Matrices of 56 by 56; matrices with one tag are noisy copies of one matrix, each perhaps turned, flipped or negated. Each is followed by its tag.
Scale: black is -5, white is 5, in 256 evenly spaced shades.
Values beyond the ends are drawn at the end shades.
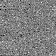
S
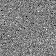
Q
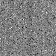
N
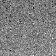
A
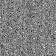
N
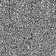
S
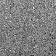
A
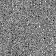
Q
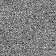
Q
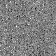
Q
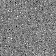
Q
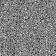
S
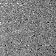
A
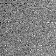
A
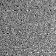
A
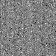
N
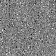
S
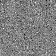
S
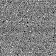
N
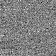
S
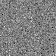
S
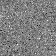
Q
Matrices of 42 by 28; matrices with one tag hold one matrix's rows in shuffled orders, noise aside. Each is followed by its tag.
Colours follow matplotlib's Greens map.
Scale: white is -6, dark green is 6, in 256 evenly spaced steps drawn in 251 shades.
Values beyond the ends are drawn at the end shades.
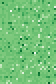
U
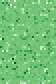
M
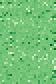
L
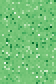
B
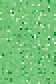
U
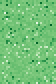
B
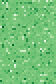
M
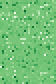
M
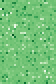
M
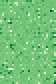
L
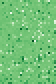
U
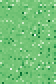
U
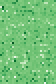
M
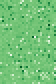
U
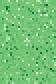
B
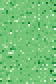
L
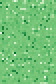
M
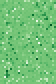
B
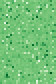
B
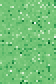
U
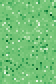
B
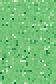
M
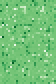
M
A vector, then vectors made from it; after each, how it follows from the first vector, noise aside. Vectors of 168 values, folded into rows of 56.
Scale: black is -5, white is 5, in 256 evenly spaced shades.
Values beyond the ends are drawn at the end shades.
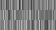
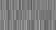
shrunk.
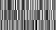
reversed, scaled up.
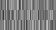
sign-scrambled.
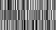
reversed, scaled up.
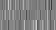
reversed, negated, partly zeroed.
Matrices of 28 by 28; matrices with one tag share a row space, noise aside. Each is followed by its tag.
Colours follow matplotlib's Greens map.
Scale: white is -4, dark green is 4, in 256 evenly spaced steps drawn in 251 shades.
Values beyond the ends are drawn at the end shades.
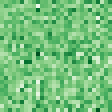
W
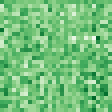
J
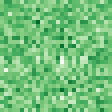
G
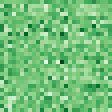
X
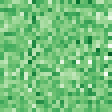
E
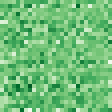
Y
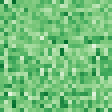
X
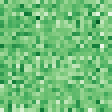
W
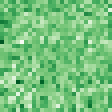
Y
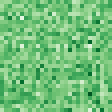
W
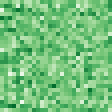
Y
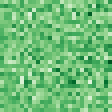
E
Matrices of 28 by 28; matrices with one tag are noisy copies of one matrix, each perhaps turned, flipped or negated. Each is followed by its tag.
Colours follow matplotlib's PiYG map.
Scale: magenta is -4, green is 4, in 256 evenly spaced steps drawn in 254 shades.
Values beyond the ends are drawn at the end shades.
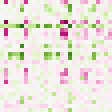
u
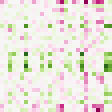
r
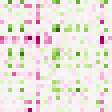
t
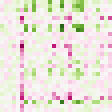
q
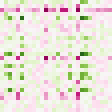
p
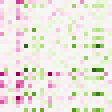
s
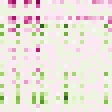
s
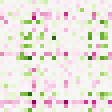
p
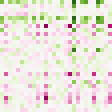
s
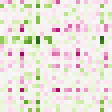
t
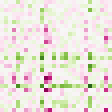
u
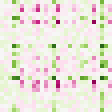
p
